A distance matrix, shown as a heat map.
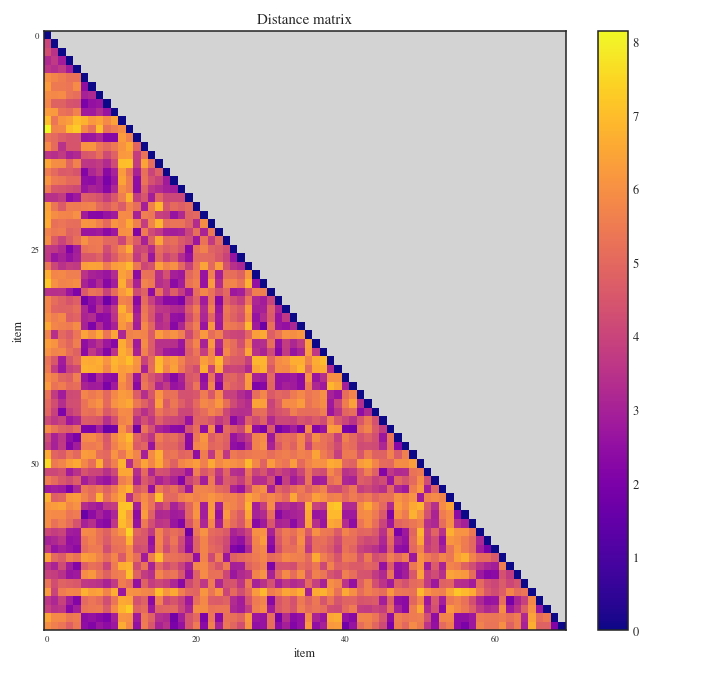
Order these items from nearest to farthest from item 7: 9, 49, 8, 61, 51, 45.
8, 9, 51, 45, 49, 61
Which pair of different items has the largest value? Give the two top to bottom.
0, 11
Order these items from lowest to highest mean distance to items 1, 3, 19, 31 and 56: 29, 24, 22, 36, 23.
23, 36, 29, 24, 22
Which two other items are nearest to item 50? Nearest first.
54, 11
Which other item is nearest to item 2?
44
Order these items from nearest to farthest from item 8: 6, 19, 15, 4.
6, 15, 19, 4
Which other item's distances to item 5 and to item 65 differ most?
56
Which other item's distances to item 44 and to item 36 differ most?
38
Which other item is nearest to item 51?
45
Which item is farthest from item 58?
11
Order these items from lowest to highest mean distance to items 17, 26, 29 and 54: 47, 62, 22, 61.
62, 47, 61, 22
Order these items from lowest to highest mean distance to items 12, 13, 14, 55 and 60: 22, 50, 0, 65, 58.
58, 0, 22, 65, 50
